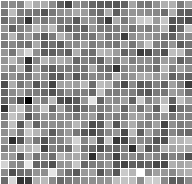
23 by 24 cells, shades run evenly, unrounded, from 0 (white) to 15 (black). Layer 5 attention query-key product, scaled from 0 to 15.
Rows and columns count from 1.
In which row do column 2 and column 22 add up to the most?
4
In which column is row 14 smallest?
21
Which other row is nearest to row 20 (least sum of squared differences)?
16
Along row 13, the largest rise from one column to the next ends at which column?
13
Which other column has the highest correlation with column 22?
10
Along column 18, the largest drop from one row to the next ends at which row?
22
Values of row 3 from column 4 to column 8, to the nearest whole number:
12 7 8 7 8
